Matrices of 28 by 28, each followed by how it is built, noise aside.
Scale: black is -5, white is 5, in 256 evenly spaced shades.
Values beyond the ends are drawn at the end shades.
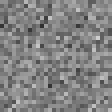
repeating columns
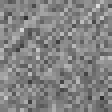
Hankel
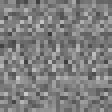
repeating columns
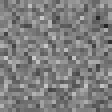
repeating columns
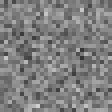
repeating columns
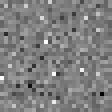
sparse
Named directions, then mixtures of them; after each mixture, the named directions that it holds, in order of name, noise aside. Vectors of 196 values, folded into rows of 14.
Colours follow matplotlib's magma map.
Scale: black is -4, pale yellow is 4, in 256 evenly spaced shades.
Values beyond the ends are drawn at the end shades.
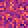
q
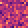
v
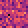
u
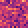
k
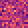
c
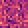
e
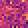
k, q.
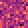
q, v.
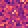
c, k, v.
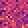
c, e, u.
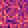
e.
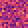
c.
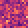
k, v.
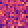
v.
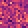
e, q, u.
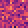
c, k, q.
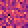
u.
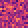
c, q.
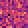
u.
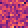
v.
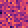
e, u, v.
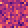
v.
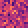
c, k, u.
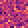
e, u, v.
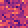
k, v.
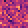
e, u.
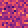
c.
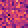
u.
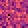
u.
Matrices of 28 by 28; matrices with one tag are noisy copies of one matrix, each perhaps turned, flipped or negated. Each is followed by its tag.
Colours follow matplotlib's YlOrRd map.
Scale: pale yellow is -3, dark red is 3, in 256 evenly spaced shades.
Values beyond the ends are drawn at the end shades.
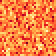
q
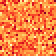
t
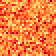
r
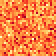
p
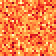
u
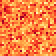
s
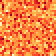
t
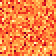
t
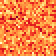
u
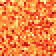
s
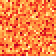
p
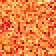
r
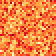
u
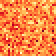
s
